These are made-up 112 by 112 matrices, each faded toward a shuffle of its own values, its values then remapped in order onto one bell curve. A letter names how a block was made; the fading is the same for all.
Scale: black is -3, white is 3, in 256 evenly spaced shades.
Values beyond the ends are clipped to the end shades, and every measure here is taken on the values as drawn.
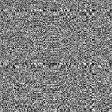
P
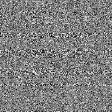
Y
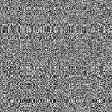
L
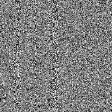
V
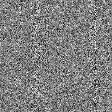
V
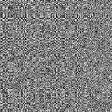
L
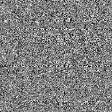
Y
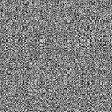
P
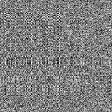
P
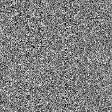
V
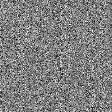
V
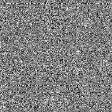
Y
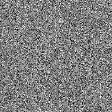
V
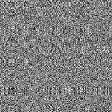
P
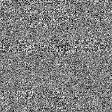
Y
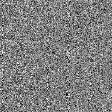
V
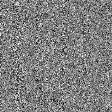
V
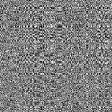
L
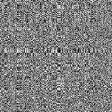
P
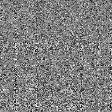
Y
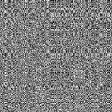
L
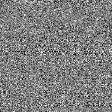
Y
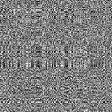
L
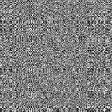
L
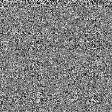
Y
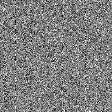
V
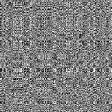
L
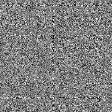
Y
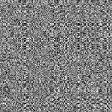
L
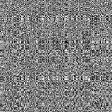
L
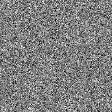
V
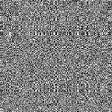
P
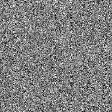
V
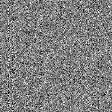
V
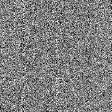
V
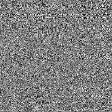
Y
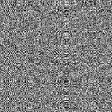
L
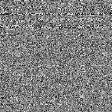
Y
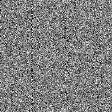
V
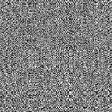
P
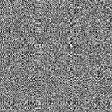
P
